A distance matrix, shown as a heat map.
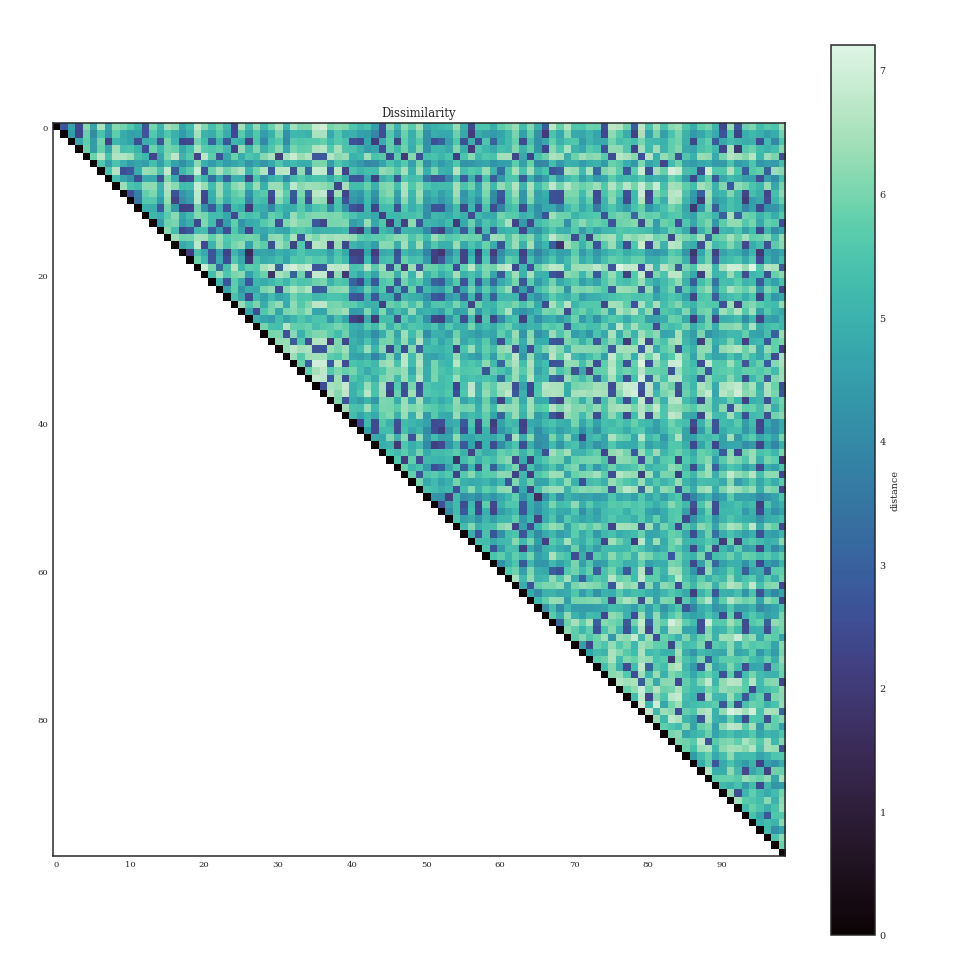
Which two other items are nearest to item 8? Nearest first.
38, 91
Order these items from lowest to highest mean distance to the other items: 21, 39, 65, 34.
65, 21, 39, 34
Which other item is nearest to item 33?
72
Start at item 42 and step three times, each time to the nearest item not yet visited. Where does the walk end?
61
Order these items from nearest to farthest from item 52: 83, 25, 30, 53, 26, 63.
26, 63, 53, 25, 30, 83
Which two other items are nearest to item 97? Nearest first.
31, 28
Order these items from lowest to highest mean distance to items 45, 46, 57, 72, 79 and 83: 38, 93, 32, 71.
71, 93, 38, 32
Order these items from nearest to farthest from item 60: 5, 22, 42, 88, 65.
5, 65, 42, 22, 88
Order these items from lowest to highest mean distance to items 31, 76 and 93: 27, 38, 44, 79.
44, 38, 27, 79
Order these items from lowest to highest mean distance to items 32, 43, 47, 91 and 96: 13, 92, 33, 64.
13, 64, 92, 33
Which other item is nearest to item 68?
16
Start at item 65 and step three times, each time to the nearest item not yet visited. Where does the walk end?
85
